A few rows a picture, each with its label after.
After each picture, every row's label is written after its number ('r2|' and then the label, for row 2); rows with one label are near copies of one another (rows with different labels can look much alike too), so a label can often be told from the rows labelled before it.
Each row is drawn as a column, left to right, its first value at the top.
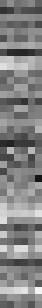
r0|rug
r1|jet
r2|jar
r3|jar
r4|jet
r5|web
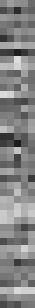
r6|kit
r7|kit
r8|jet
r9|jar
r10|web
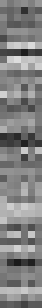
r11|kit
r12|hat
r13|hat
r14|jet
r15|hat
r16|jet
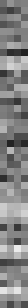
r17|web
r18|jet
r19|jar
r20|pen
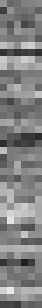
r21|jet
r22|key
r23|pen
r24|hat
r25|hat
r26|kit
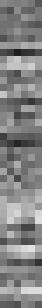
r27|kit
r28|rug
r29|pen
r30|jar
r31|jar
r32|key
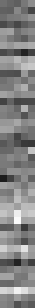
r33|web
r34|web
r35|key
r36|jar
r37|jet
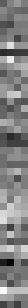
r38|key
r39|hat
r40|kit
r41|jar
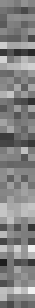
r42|hat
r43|kit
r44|jar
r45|jet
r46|jar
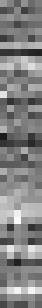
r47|kit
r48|jar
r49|key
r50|jet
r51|jar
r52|jar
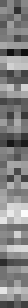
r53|key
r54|pen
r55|rug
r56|pen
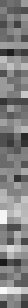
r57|key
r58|jar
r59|web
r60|kit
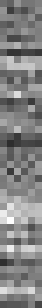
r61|key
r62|rug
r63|kit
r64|rug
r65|jar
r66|pen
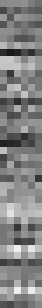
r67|jet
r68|pen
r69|jar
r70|kit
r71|jar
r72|web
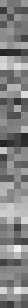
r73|jet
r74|pen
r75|jar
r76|kit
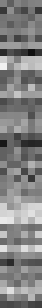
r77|rug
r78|key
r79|kit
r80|rug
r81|pen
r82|rug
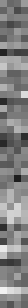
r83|jar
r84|key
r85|web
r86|kit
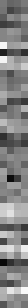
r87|hat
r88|web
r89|web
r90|jar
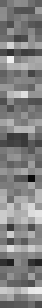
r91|key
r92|hat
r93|kit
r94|kit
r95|web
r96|key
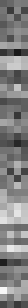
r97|key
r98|rug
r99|pen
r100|rug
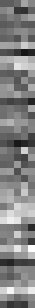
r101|key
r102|key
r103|rug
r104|jet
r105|jar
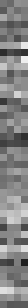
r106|jar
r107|key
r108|kit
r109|hat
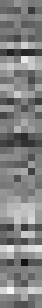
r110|jar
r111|jar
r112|kit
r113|hat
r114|rug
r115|jar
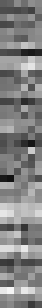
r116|web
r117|web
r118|rug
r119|jar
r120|jet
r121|pen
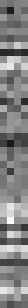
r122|jar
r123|rug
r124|hat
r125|jar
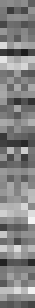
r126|hat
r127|jet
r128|jar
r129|jet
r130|key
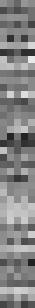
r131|jet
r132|kit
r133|web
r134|kit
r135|hat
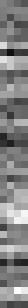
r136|hat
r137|pen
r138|key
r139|key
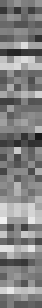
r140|rug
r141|jar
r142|jet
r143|hat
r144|rug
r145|kit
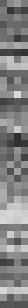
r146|key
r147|rug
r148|kit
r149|rug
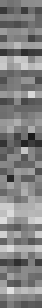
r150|rug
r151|web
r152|hat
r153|jet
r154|kit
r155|rug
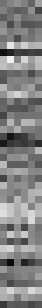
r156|pen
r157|hat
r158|kit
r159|hat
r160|key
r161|jet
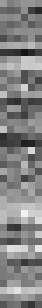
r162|kit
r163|jar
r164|jar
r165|pen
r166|jet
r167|rug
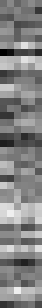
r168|pen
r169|pen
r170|key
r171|hat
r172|hat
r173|rug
